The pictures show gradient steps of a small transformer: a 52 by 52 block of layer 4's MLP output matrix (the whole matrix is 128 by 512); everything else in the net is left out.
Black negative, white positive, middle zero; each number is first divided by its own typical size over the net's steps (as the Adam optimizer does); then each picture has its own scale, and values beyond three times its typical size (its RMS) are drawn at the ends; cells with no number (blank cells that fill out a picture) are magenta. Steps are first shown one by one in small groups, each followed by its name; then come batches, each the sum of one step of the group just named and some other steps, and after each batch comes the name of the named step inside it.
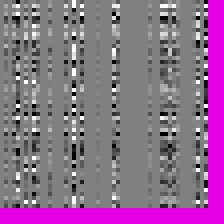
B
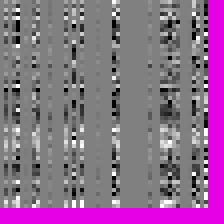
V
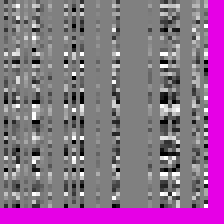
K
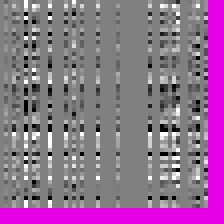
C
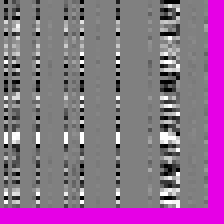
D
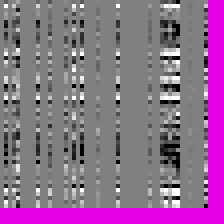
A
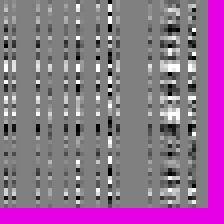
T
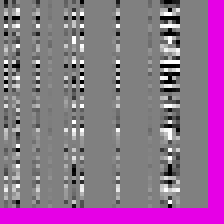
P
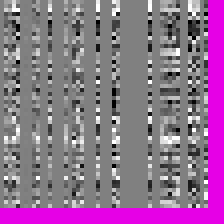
V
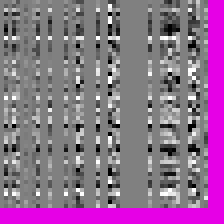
T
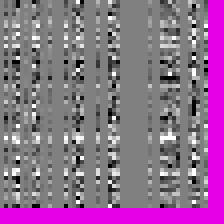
K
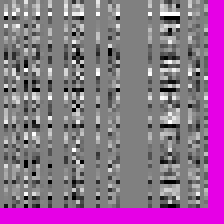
P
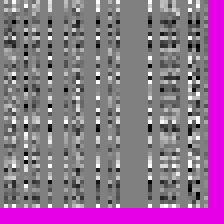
C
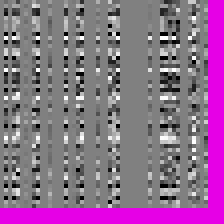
D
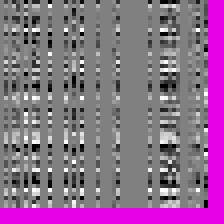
D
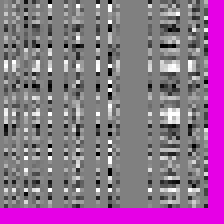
T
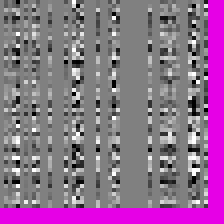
B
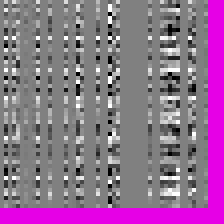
T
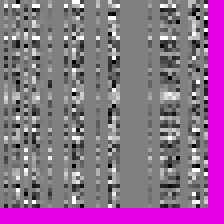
B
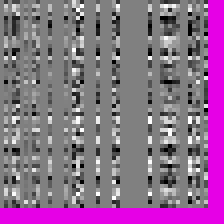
B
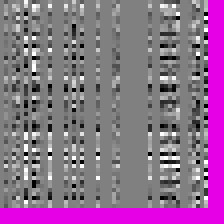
C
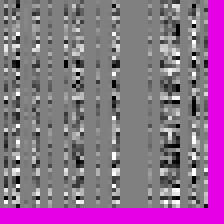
A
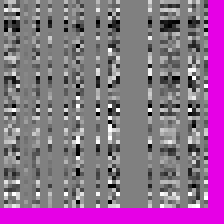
V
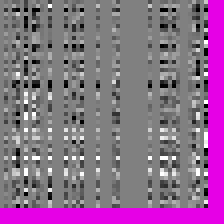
K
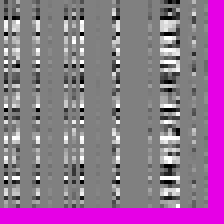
D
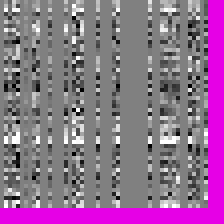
V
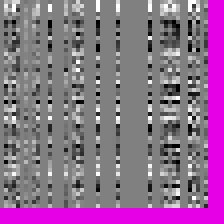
A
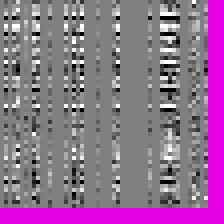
P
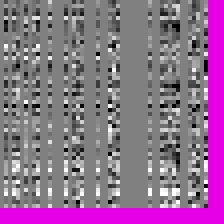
A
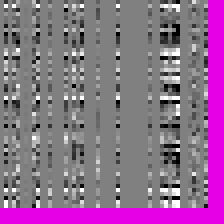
A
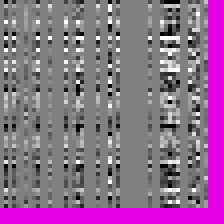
T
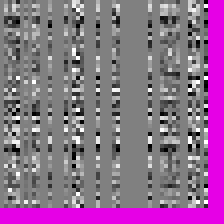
B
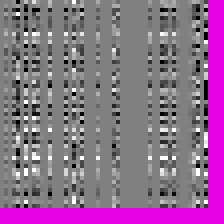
B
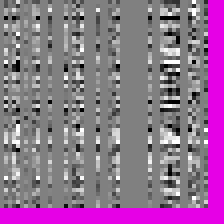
P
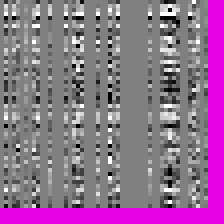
P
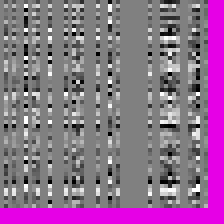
T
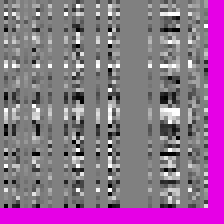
K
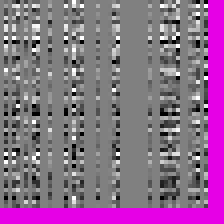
B
